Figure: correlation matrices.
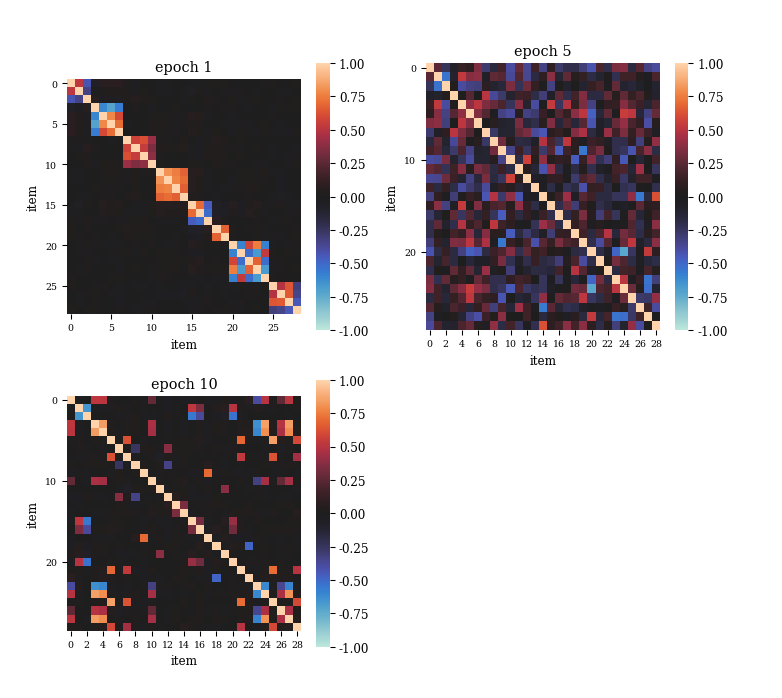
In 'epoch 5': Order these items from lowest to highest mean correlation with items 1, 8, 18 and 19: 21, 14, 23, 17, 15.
23, 21, 15, 14, 17
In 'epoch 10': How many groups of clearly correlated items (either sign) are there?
8
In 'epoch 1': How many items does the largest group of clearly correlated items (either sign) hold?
5
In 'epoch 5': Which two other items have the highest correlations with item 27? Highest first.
20, 9
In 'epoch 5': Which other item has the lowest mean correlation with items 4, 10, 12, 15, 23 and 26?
18
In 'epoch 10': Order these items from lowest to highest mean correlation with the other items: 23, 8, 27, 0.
23, 8, 0, 27
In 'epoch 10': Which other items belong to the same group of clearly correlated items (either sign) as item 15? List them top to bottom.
1, 2, 16, 20
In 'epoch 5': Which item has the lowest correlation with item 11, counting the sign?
14
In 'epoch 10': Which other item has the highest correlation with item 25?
5
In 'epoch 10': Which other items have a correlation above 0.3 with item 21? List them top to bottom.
5, 7, 25, 28
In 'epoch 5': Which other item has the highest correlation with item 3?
7
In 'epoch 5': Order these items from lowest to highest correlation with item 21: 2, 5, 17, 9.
5, 17, 2, 9
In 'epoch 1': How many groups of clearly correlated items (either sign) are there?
8
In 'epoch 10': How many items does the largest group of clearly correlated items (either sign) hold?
8
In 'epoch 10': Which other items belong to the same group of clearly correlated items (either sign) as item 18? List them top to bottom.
22
